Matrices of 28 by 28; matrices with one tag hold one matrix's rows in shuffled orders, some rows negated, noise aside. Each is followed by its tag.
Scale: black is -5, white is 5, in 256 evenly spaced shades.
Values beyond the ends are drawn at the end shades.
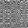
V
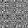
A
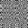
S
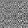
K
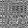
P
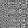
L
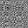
A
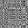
L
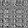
A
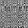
K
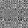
K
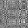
L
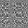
A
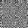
S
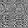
A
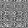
A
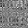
P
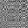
L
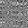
P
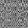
K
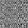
K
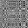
L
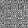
K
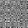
V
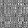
K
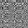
A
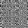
S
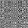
K
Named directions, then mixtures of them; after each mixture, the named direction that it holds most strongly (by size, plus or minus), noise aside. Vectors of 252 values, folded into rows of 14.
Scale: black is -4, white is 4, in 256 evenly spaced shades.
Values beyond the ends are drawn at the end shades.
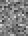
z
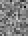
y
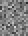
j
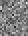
j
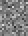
j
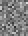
j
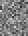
j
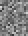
j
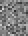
j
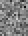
y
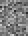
z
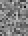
y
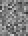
j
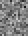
y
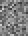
j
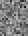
y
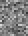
z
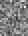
y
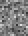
z
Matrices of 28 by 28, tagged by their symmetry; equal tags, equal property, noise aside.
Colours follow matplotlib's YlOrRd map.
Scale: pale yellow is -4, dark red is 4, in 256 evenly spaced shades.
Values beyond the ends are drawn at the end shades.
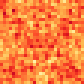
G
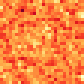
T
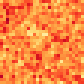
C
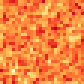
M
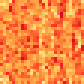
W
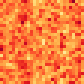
W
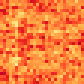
W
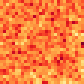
C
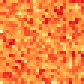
M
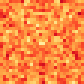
G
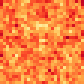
G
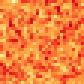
T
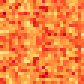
W
